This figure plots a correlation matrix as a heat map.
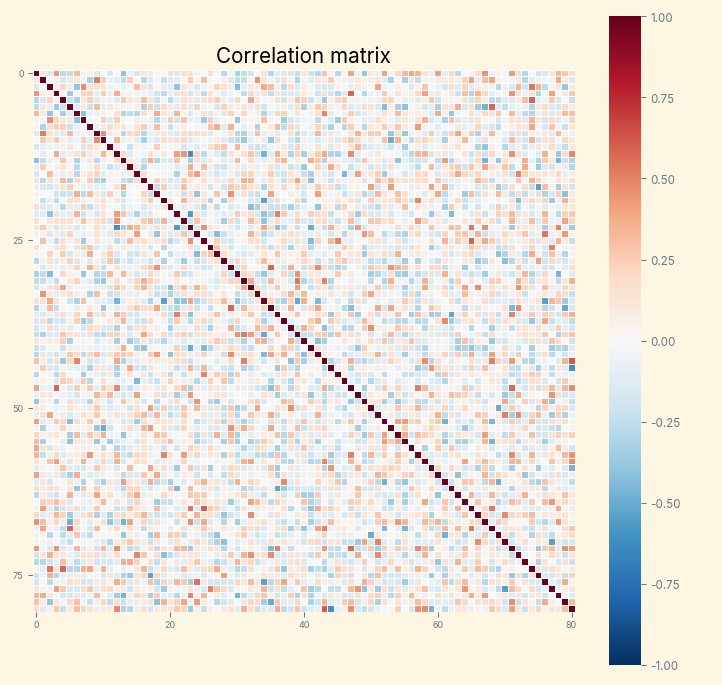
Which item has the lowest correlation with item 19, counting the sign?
34
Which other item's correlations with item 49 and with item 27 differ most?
24
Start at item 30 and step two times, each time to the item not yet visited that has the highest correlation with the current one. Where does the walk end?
31
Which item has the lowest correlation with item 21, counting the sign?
23
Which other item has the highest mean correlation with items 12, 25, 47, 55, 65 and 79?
71
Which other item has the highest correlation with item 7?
2
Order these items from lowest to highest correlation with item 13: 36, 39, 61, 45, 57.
57, 45, 39, 36, 61
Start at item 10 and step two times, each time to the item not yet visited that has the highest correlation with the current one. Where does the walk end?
1
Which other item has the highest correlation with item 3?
47
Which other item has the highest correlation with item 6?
43
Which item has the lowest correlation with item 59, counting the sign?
80
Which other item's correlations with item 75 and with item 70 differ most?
28
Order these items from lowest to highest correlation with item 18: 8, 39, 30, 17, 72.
17, 30, 39, 72, 8
